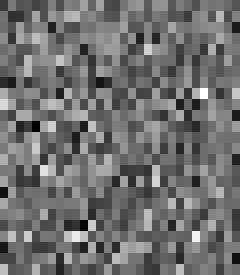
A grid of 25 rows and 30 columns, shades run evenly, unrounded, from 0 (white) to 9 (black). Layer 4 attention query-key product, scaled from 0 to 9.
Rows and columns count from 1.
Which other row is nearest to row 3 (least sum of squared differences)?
20
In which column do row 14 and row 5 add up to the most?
23
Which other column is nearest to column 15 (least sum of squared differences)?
29
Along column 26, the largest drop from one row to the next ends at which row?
9
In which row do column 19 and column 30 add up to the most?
24
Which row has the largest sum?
8
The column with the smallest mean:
27
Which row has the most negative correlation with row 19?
21
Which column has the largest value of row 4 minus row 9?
26
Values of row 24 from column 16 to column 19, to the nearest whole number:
3 5 5 7
